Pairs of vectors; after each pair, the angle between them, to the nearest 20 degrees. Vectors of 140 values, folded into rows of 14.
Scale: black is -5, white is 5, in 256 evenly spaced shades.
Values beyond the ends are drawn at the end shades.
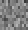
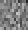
80 degrees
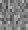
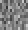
20 degrees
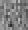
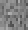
40 degrees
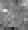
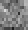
40 degrees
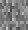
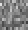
120 degrees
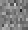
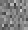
160 degrees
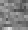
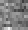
20 degrees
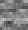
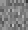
100 degrees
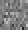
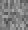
140 degrees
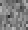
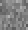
160 degrees
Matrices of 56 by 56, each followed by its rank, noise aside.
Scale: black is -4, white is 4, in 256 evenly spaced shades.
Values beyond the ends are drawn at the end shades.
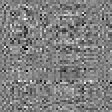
six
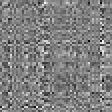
four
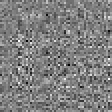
six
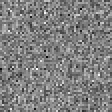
twelve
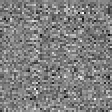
eight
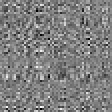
four
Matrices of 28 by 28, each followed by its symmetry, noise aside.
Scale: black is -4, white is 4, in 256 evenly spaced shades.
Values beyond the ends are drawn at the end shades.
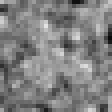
symmetric across the other diagonal.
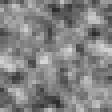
same after a half turn.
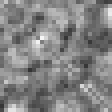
symmetric.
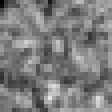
no symmetry.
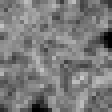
symmetric.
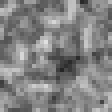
symmetric.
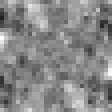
same after a half turn.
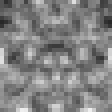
mirrored left to right.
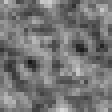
same after a half turn.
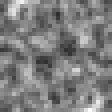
same after a half turn.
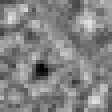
symmetric across the other diagonal.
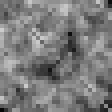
symmetric.
